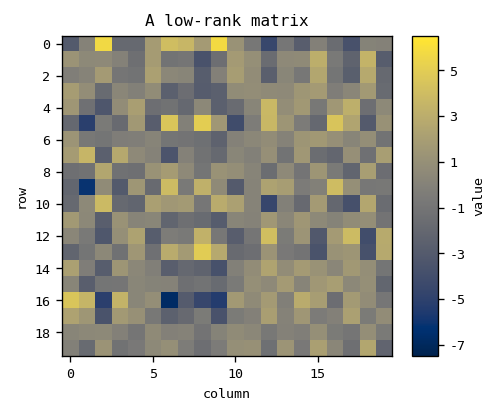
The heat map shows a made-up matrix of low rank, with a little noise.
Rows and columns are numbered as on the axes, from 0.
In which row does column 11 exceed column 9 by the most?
16
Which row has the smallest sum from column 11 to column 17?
0
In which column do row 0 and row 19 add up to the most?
2
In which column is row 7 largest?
1
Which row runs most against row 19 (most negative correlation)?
12
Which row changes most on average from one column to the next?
5
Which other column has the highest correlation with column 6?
9
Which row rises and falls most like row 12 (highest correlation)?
4
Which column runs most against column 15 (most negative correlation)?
19
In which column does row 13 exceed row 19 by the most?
8
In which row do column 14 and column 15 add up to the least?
13
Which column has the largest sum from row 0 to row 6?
15
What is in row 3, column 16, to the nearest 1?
0
